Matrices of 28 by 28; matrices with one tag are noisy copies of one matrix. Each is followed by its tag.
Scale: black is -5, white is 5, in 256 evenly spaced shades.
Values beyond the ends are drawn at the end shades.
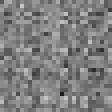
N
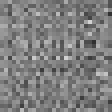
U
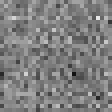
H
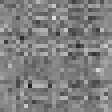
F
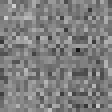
H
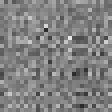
H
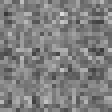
N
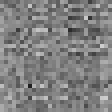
F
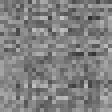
F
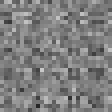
N
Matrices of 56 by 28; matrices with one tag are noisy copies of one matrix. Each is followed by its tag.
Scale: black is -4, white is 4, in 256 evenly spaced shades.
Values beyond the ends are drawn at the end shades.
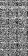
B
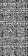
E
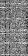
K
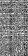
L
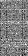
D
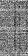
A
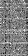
K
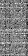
K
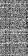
K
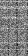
B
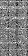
B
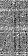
A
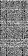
D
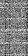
K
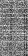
L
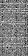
E
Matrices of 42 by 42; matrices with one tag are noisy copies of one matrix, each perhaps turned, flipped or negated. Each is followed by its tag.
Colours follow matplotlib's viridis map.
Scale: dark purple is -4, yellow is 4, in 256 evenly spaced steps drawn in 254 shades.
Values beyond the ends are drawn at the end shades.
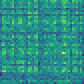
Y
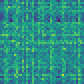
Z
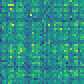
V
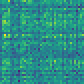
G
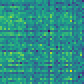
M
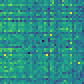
M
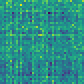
M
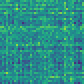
G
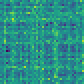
V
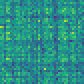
V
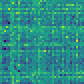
G
